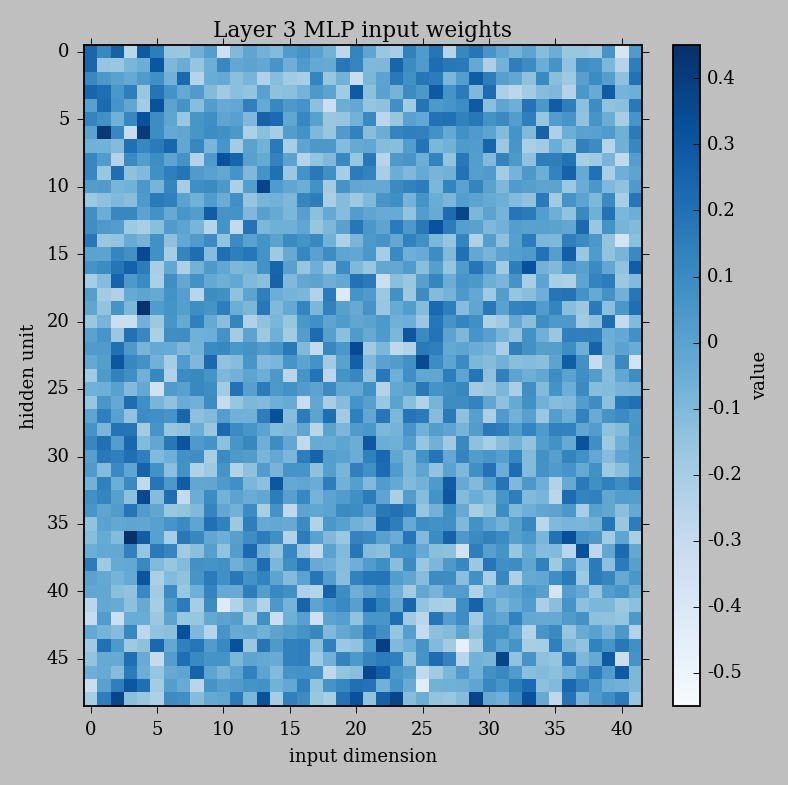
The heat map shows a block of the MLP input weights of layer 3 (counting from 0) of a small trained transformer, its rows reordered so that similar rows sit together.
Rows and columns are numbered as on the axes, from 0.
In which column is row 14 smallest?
40
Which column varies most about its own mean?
4
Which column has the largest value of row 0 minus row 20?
2
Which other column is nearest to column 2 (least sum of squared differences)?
20
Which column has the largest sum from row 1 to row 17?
28
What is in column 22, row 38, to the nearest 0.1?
0.1
